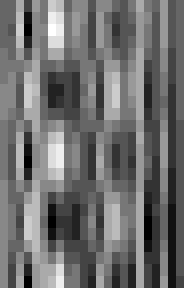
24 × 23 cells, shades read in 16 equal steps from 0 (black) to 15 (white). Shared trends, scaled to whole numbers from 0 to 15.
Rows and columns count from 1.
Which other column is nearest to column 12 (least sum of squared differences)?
17
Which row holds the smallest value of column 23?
24
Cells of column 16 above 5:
13
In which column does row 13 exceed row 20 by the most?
7
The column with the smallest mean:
22
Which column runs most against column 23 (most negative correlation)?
6
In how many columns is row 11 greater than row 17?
11
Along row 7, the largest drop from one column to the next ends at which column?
19
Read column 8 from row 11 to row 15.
9 12 14 14 12
